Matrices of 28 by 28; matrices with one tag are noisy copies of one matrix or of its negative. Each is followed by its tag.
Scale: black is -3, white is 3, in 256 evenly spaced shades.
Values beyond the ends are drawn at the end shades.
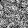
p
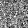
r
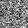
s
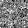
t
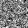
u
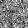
t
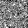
r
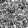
t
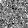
p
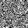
u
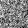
s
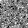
p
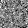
s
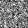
r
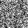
r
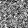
r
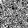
p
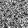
r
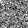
p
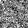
p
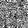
r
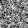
p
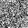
r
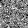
p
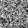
s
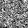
u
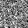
r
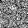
p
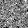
u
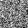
s
